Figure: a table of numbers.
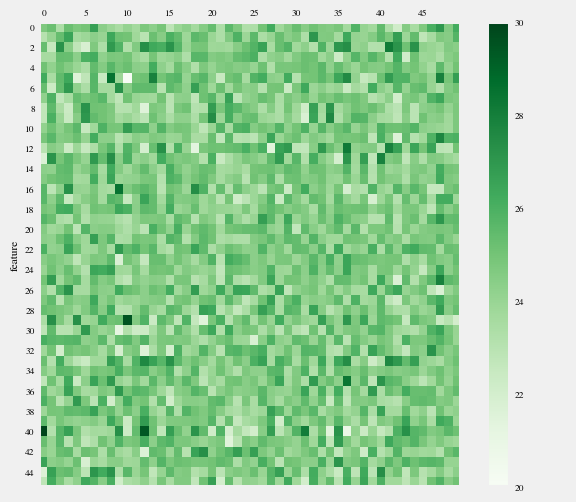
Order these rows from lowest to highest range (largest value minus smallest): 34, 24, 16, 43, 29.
34, 24, 43, 16, 29
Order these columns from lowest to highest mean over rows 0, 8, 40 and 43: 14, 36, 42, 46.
36, 42, 14, 46
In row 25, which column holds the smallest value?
42
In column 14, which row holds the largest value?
12
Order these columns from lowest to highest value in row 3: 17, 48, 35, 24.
35, 17, 48, 24
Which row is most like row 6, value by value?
16
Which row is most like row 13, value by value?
44
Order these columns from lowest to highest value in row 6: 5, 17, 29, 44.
29, 5, 17, 44
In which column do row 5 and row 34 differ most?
10
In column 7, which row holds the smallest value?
5
